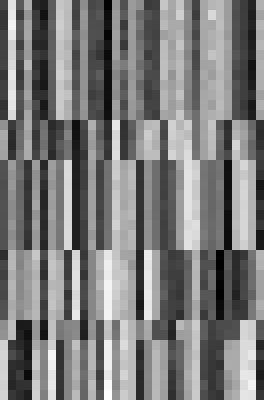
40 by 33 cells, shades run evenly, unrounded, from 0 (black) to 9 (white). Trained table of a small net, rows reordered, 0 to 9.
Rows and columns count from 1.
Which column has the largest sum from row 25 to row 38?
14
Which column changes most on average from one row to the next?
33
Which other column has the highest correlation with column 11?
21
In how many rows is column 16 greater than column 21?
24
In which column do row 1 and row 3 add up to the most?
2
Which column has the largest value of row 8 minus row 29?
28
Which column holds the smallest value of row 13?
10
